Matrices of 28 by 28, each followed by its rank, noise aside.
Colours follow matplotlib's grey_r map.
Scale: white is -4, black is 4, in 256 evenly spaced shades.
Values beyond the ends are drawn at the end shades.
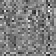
four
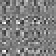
two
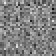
four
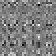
three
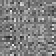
four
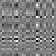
one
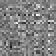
three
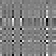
one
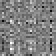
two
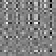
two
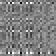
one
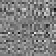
three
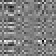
two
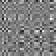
two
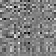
four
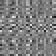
two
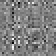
two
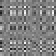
one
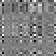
two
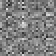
four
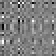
two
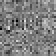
four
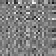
three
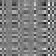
one
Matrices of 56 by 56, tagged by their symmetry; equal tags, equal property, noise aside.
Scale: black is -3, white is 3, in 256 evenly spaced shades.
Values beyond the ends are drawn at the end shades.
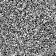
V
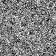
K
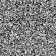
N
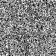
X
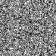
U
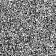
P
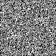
X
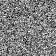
V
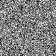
V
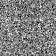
P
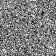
K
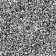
X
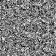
U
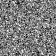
X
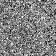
K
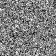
V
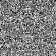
N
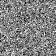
V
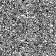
U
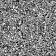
U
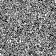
X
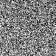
P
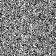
U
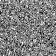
V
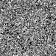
K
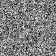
V
